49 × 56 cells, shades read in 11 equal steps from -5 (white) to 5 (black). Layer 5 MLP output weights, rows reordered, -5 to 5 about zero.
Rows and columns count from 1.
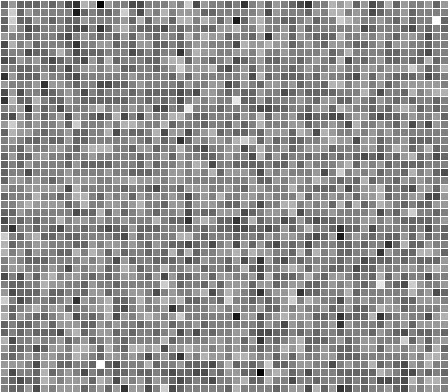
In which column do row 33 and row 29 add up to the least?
39
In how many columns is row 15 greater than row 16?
28
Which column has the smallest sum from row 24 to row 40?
37
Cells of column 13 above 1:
4
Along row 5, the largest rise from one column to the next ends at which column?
34
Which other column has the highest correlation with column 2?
16
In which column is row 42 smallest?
10
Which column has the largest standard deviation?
33
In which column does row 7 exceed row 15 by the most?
23
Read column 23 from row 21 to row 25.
-1 -1 -1 1 0
